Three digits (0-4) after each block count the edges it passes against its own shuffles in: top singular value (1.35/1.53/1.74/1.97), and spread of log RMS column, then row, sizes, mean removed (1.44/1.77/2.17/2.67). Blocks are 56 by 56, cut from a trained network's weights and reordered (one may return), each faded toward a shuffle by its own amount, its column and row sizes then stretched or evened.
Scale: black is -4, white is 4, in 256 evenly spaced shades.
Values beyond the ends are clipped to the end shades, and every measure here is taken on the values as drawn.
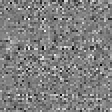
4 2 3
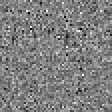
1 0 1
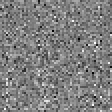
1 2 0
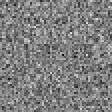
3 0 0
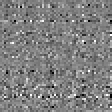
2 1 4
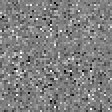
0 2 2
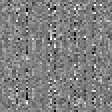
2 4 1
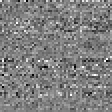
1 0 4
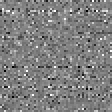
2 1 3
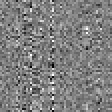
4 4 0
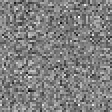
3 1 1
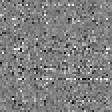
2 2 2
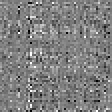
4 4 3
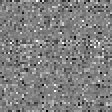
2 0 2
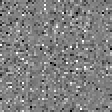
0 2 1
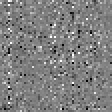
0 3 1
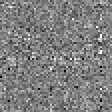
1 1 1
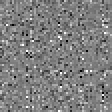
1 3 1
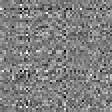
4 2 3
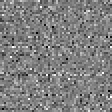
3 0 2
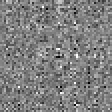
2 3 3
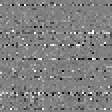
3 1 4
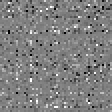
0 3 3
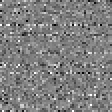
3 0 3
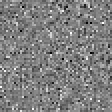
2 1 1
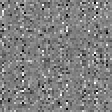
2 4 0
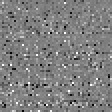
1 0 3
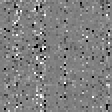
0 4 0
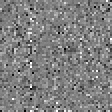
2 1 1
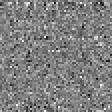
2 2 1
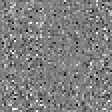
1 4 0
